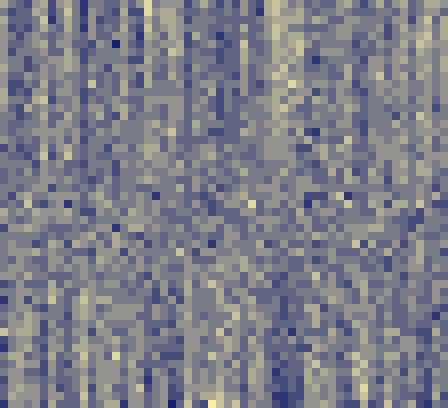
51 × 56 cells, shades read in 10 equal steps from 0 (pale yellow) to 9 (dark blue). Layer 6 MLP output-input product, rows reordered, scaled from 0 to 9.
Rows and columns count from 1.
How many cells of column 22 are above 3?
44
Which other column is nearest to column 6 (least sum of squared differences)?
54
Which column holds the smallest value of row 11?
37
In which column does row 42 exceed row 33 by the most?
53
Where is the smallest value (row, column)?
51, 27
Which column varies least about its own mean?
10
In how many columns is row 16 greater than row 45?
21
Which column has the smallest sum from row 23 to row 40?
32
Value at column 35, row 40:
6
